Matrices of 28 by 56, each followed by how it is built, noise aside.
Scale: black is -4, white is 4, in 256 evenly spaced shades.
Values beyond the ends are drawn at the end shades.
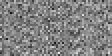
repeating rows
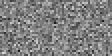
noise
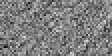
Hankel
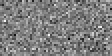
uneven rows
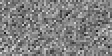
Hankel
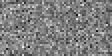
repeating rows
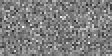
repeating columns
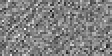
Hankel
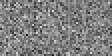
repeating rows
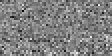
uneven rows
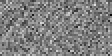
Hankel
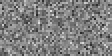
noise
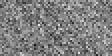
Toeplitz
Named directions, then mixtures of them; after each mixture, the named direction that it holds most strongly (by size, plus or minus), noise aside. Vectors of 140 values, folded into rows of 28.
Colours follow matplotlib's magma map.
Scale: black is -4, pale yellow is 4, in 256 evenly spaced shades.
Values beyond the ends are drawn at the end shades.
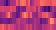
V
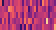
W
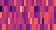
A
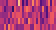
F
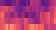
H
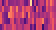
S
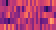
V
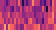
F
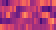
V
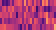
W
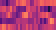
V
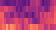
H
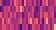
A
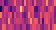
A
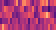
V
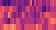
H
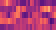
V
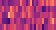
S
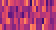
S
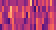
S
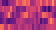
V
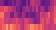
H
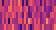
W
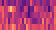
H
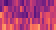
H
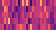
F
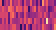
W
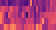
H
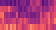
H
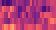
H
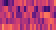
V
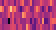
A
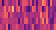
F
